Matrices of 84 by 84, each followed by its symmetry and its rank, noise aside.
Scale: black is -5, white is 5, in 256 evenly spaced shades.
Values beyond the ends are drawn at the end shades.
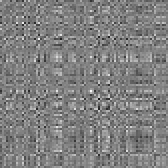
symmetric, rank three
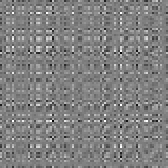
symmetric, rank two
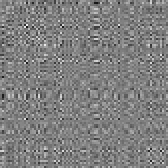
symmetric, rank four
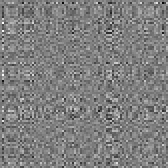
no symmetry, rank four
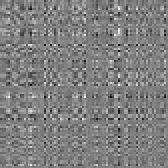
no symmetry, rank three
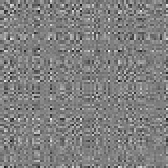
antisymmetric, rank four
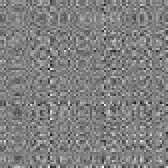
no symmetry, rank four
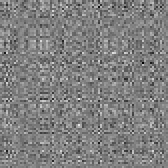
no symmetry, rank four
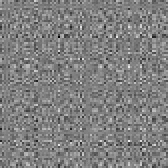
no symmetry, rank four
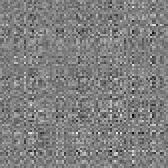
no symmetry, rank four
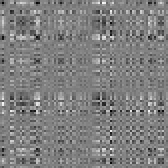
symmetric, rank two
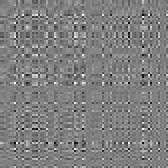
symmetric, rank two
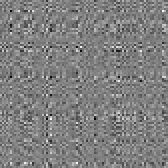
no symmetry, rank three
